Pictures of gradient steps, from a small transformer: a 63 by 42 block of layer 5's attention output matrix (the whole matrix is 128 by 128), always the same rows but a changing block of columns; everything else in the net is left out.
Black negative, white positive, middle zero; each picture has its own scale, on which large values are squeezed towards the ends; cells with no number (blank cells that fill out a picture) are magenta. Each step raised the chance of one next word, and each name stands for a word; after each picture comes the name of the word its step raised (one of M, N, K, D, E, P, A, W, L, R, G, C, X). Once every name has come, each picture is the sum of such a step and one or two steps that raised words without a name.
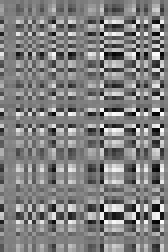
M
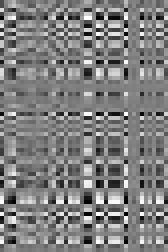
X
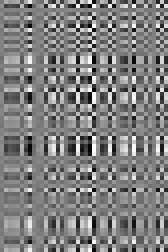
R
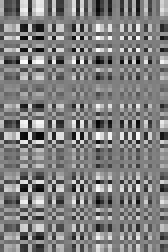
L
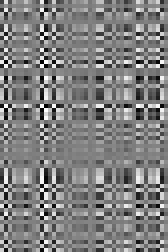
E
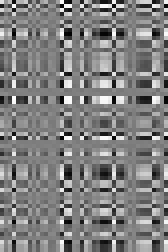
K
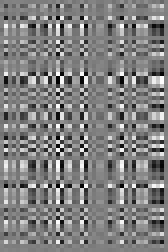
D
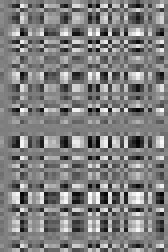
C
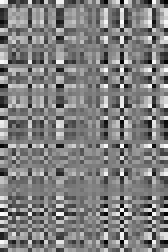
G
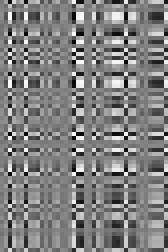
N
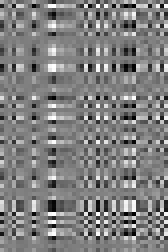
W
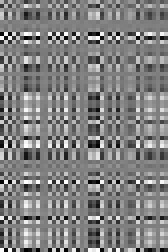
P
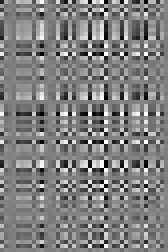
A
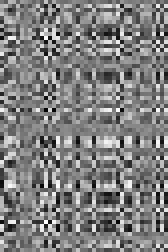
C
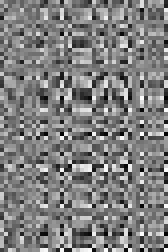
N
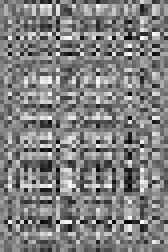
D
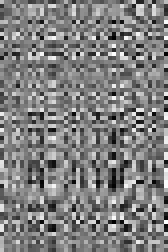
M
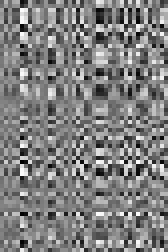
G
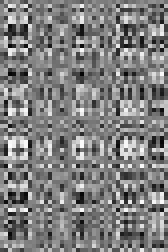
C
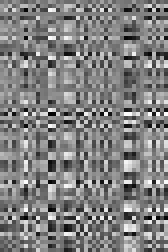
M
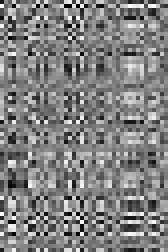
W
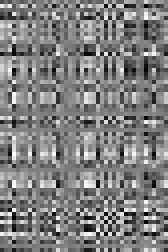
W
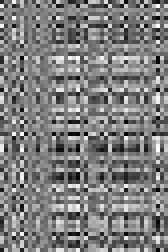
R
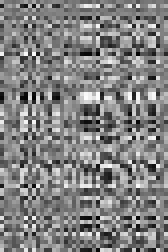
A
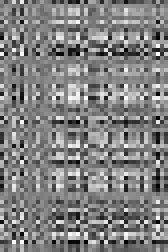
G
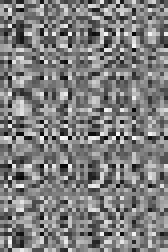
K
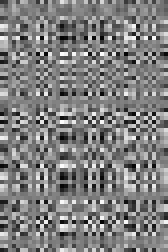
M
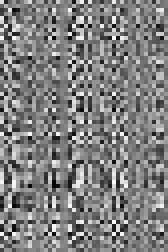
L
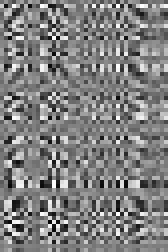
W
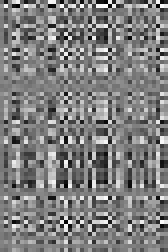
W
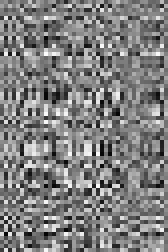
A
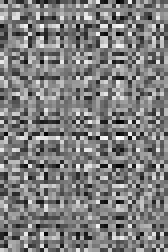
N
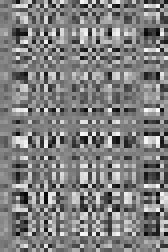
C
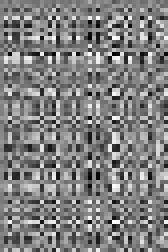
R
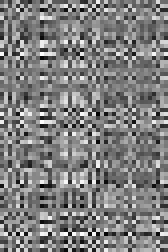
A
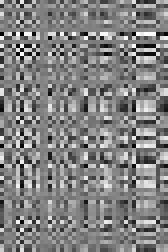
P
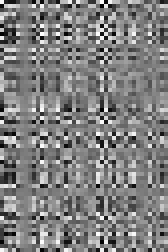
P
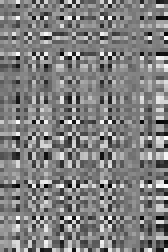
P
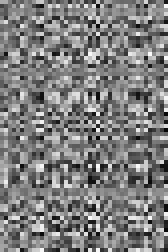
M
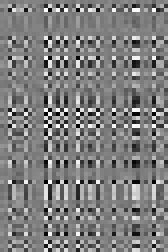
M
